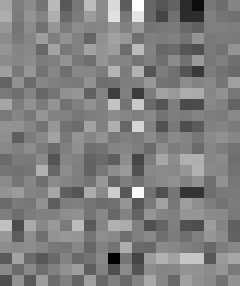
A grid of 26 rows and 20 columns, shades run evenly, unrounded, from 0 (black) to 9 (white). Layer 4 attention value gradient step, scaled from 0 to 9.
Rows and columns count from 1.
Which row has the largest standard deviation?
1
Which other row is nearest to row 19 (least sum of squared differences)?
15
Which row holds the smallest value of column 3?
26
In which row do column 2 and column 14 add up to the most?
24
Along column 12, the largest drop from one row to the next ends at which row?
19
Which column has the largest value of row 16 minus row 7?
17
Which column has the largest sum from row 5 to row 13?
12
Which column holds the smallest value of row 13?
2
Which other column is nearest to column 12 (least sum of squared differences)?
10
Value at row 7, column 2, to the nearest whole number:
4
